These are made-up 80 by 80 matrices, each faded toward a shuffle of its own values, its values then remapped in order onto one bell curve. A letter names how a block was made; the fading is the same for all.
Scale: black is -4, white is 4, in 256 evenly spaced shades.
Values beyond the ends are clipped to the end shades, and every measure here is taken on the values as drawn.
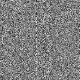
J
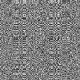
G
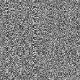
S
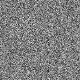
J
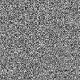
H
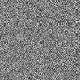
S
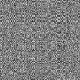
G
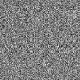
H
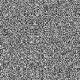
H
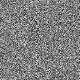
J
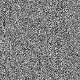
J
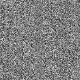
J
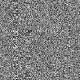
S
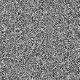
J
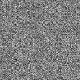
H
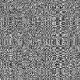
G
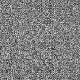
H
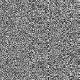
S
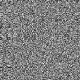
H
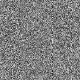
J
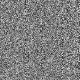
J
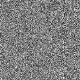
J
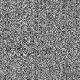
H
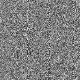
J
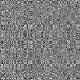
G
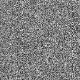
J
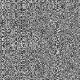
S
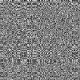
G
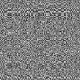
G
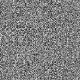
S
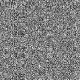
H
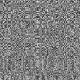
G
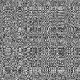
G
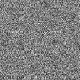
H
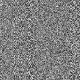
S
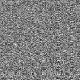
H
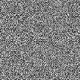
H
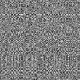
G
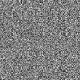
H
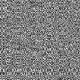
G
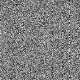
J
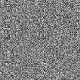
H
